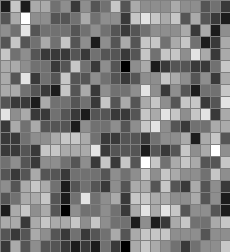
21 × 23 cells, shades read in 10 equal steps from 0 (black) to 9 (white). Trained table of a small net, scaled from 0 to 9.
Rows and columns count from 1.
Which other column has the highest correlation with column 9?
5
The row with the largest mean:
19
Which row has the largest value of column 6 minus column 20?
12
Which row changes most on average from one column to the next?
4
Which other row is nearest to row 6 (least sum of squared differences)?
8
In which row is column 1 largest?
10
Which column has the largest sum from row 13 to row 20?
15
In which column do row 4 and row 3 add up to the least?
22
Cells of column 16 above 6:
6
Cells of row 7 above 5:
6
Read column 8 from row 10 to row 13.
2 1 7 6
